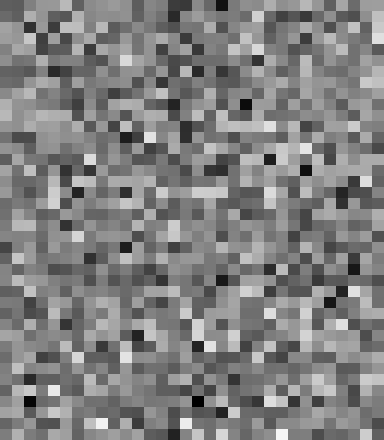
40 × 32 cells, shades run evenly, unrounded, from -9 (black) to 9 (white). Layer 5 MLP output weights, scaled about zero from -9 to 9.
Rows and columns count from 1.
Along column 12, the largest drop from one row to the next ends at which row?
31
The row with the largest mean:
12
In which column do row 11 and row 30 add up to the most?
17
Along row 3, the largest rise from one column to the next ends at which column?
6
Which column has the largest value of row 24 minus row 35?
3
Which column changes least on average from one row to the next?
1
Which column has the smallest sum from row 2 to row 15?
15
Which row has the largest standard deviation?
18
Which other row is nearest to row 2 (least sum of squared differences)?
34
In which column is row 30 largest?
29
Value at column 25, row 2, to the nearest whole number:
-3
